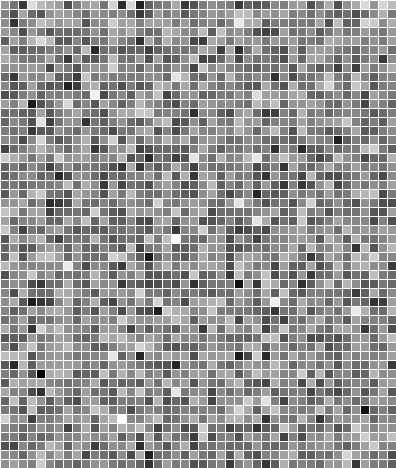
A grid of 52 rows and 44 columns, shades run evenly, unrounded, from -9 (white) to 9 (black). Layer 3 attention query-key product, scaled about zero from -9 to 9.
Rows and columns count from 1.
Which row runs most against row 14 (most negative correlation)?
44
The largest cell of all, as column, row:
5, 42
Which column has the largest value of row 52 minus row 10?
40
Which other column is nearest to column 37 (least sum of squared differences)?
33
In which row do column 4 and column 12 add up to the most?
34
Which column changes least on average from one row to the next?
43
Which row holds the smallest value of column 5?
14
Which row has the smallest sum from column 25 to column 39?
18
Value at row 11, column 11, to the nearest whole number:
-8
